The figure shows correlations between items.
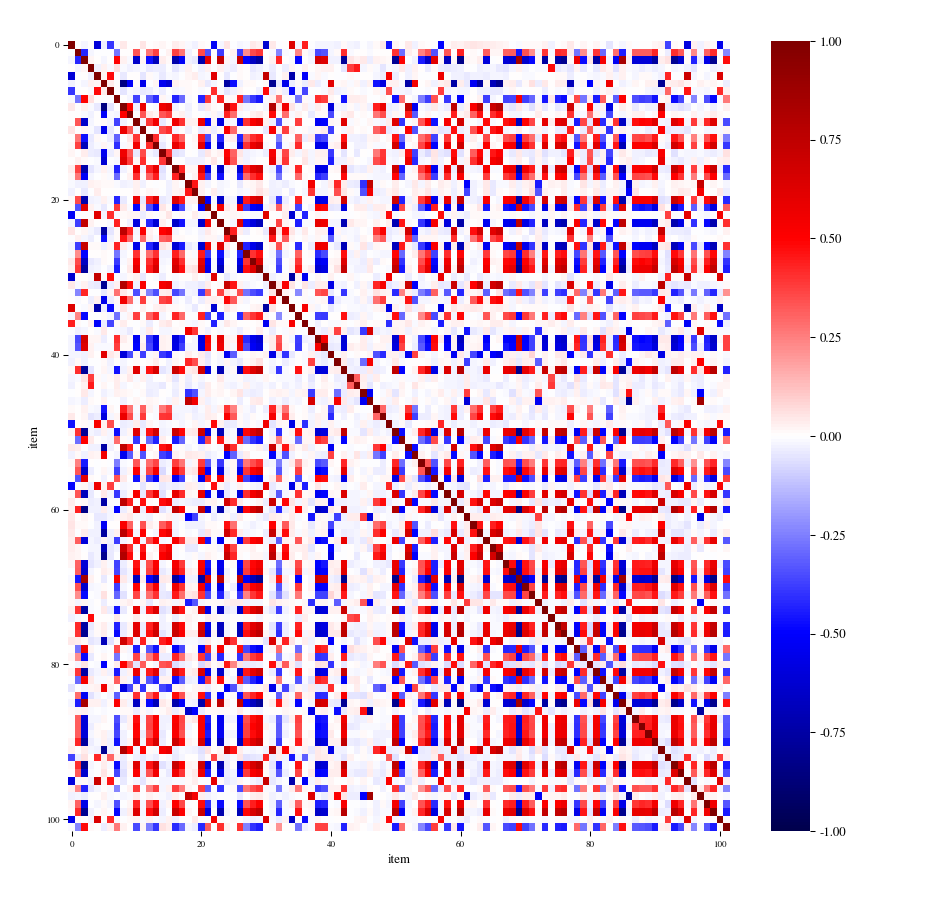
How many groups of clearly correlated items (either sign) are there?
5
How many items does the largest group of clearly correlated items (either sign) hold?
52
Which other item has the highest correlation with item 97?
46
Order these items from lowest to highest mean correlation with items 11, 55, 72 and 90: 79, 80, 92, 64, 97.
97, 92, 80, 79, 64
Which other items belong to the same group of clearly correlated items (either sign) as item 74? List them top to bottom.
3, 43, 44
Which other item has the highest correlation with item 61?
86
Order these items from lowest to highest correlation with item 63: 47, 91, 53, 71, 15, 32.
53, 71, 32, 47, 15, 91
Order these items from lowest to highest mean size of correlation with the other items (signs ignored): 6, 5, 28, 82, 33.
6, 33, 5, 82, 28
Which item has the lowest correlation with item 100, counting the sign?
34
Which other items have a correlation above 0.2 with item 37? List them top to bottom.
18, 19, 41, 46, 97
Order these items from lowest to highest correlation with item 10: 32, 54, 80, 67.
32, 80, 54, 67
